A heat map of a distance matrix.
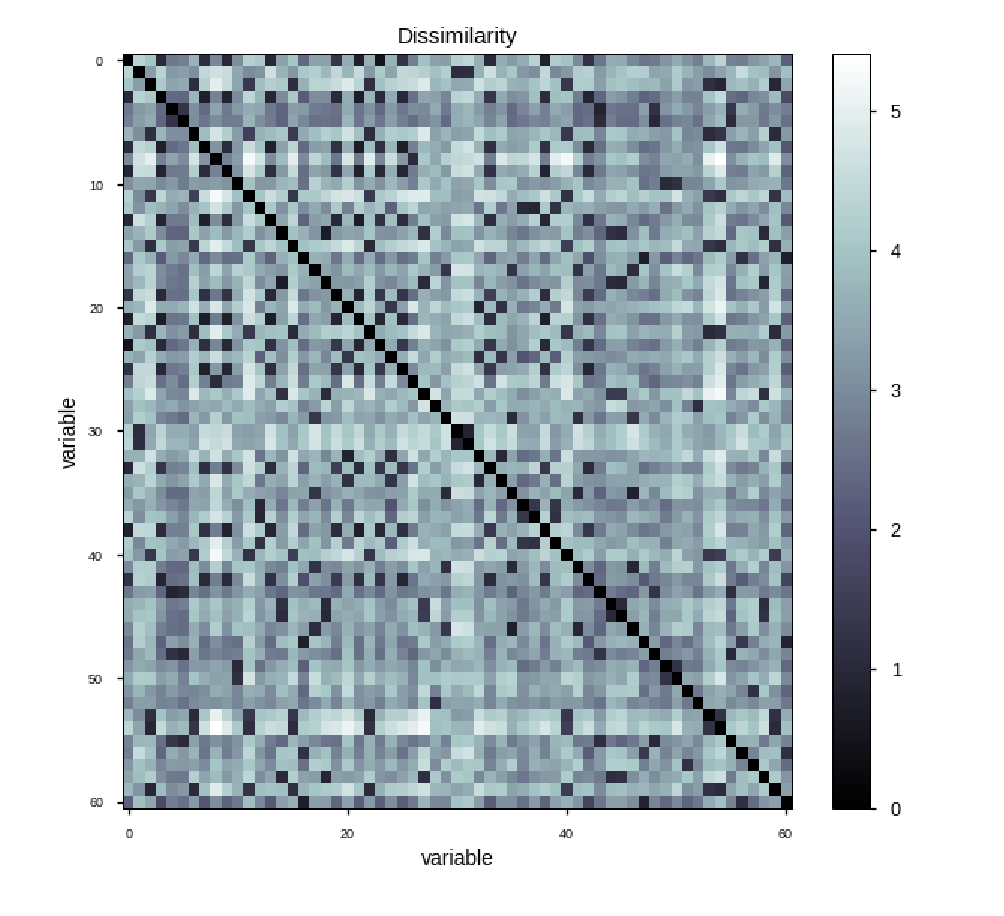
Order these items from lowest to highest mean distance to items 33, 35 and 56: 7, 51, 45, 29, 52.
7, 29, 52, 51, 45
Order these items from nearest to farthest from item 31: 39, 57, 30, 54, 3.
30, 39, 54, 57, 3
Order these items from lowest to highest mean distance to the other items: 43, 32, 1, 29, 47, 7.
43, 7, 47, 29, 32, 1
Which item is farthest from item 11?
8
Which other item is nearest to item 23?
0
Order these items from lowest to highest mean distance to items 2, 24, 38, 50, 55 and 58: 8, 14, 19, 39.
14, 19, 39, 8
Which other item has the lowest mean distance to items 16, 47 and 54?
60
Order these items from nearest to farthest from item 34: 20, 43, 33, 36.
20, 36, 43, 33
